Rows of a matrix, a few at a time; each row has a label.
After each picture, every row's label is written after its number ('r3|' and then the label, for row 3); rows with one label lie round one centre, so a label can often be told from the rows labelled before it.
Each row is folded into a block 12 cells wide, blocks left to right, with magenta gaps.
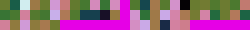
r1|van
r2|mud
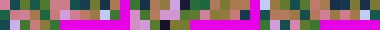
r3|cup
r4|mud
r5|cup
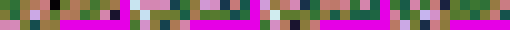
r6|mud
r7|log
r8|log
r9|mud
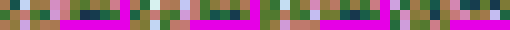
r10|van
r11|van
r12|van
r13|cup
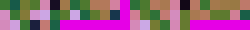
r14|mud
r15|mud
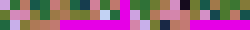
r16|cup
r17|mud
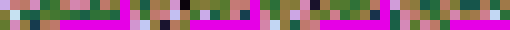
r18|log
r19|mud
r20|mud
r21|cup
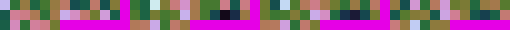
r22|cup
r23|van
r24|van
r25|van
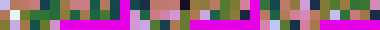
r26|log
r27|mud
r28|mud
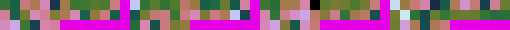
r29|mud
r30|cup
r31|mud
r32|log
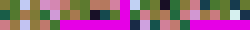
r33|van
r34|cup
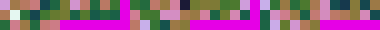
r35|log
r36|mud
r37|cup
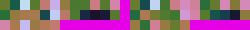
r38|van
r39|van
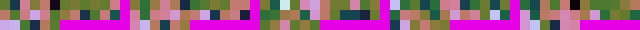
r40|mud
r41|mud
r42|van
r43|cup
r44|mud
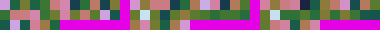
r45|cup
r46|log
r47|log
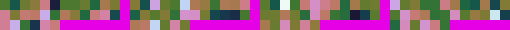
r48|mud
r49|van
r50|van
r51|cup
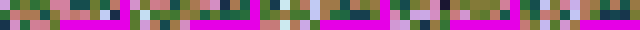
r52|cup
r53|log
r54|van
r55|mud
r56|van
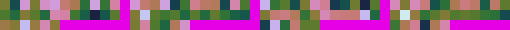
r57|van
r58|log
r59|cup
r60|log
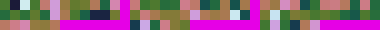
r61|van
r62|cup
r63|log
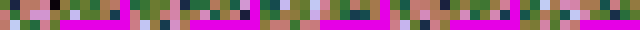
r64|mud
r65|mud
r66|van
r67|mud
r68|van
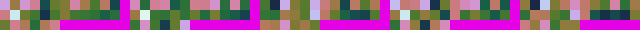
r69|log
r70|log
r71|van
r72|log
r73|van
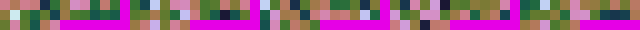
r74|log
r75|van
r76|cup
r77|mud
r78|van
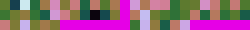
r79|van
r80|log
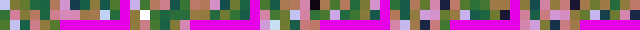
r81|cup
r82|log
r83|mud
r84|mud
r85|mud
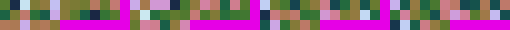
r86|van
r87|log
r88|cup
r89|cup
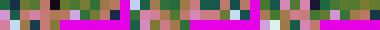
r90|mud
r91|cup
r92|mud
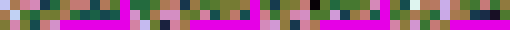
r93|log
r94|mud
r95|mud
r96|van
